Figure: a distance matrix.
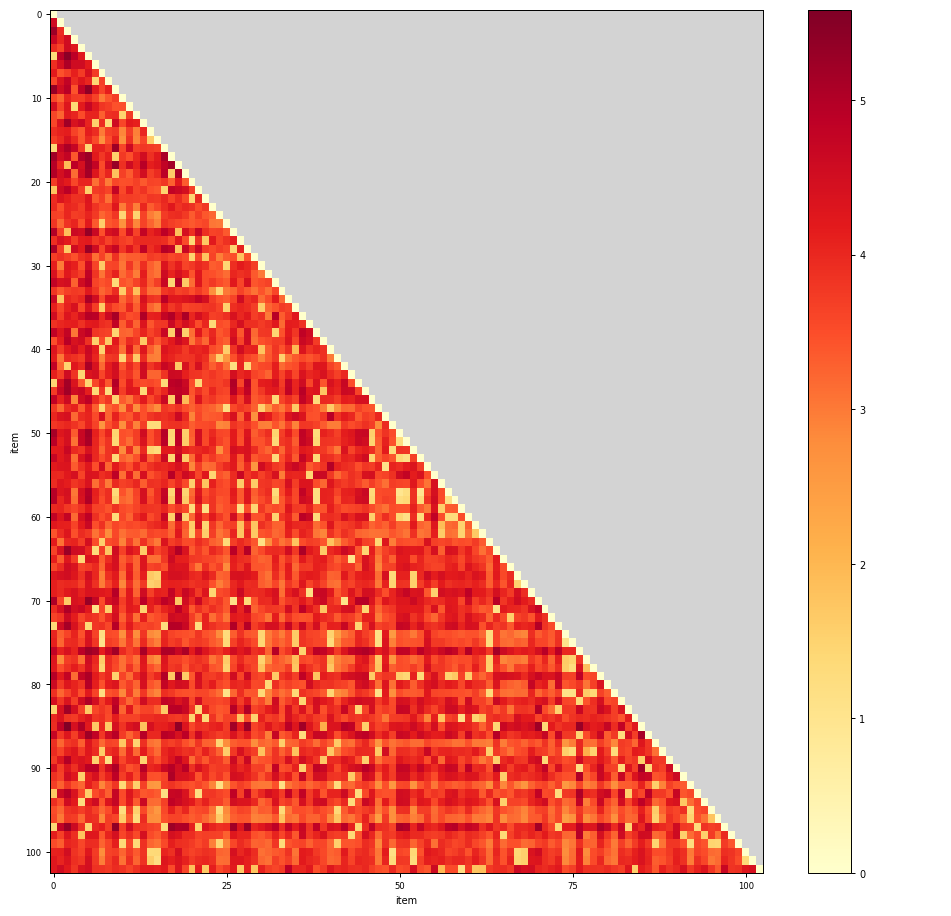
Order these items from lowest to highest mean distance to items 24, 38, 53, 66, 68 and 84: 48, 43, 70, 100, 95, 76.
95, 100, 48, 43, 70, 76
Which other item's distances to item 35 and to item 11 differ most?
3
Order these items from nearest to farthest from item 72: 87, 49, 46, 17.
87, 49, 46, 17
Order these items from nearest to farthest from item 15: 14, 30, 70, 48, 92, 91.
14, 92, 30, 91, 48, 70
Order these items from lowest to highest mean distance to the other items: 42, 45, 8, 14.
14, 8, 42, 45
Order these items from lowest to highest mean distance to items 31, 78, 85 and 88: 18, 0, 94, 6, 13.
6, 13, 94, 0, 18
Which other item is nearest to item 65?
43
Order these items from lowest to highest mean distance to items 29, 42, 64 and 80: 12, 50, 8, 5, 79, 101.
8, 12, 101, 50, 79, 5
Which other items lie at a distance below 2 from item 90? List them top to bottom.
36, 76, 82, 86
